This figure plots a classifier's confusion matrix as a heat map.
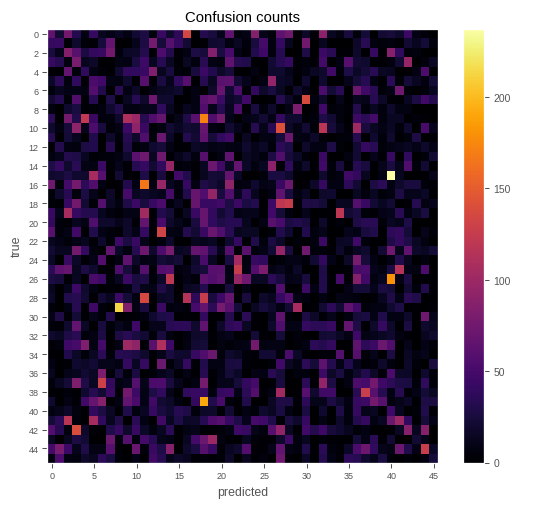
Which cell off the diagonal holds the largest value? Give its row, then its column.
15, 40
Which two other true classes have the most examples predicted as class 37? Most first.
38, 44
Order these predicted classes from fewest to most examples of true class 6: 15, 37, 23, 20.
23, 15, 37, 20
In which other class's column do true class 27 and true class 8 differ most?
29
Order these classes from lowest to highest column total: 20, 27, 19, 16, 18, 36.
16, 20, 19, 36, 27, 18
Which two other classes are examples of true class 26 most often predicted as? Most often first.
40, 14
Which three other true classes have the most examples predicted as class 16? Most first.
0, 28, 5
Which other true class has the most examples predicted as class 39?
33
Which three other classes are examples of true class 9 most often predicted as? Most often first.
18, 4, 10
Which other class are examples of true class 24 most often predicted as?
22
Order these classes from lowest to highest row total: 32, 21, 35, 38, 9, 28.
32, 35, 21, 28, 38, 9
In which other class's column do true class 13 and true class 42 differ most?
3
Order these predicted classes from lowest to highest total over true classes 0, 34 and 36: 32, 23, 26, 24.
23, 26, 24, 32
